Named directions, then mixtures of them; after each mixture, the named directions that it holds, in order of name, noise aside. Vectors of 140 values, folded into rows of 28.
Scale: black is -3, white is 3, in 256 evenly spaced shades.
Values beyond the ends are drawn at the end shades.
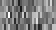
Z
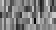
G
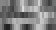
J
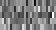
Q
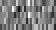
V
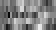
J, Z.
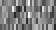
V.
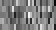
Q, V.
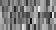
G, Q, Z.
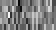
V, Z.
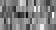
J, Q.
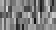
G.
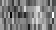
J, Q, Z.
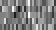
V.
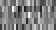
G, V.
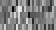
V, Z.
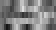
J.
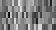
Z.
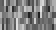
G, V.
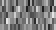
G, V.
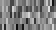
G, V, Z.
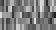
G.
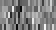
V, Z.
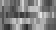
J.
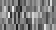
V, Z.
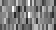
V.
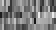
G, J.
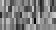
G.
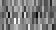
Z.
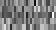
Q.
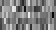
J, Q, V.
